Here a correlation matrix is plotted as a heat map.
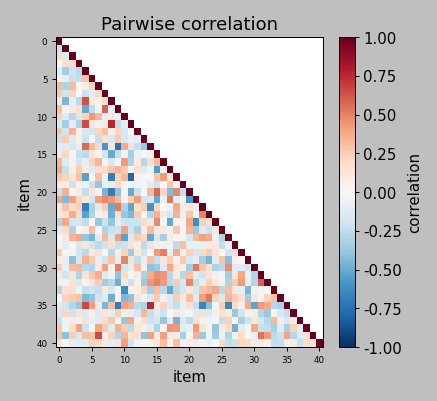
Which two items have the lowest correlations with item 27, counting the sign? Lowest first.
38, 36
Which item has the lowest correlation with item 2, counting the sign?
29
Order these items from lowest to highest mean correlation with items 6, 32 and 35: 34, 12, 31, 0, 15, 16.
34, 12, 0, 15, 16, 31
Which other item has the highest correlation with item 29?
10
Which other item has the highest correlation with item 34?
23
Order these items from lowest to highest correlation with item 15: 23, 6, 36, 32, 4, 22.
4, 36, 6, 22, 23, 32
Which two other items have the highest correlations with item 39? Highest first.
6, 31
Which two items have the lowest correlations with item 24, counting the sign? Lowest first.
21, 17
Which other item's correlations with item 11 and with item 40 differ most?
18
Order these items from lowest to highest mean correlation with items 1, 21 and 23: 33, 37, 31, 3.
31, 37, 33, 3
